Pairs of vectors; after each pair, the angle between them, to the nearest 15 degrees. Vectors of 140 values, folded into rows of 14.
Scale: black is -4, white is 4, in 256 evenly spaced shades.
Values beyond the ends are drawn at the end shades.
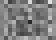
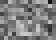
150 degrees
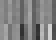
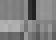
75 degrees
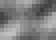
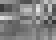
120 degrees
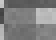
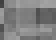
150 degrees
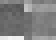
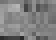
150 degrees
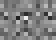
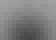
90 degrees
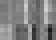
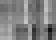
15 degrees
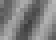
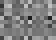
90 degrees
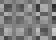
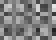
165 degrees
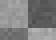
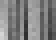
90 degrees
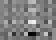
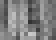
120 degrees
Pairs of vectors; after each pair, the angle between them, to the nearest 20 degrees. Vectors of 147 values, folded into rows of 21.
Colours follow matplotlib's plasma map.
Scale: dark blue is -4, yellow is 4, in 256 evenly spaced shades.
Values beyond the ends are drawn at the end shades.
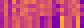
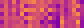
40 degrees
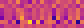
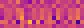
20 degrees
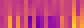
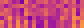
40 degrees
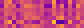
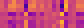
100 degrees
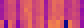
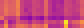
140 degrees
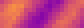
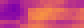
140 degrees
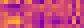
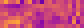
20 degrees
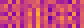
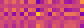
80 degrees
